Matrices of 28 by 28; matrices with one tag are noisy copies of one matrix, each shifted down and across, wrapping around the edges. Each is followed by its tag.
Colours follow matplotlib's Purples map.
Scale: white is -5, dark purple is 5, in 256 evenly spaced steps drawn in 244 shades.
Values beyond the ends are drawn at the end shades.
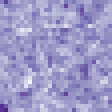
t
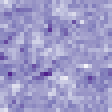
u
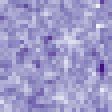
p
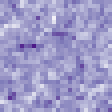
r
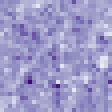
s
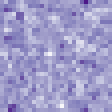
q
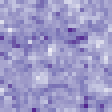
u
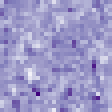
s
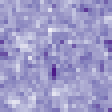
p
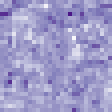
u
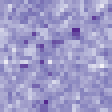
t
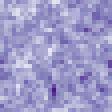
p
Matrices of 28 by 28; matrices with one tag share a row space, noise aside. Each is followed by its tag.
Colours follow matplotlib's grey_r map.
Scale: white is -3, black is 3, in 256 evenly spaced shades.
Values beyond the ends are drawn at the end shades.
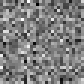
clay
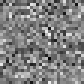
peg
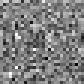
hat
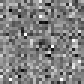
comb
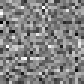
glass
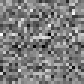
comb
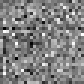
hat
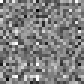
glass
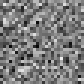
clay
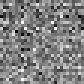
clay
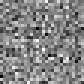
glass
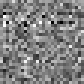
clay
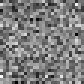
glass
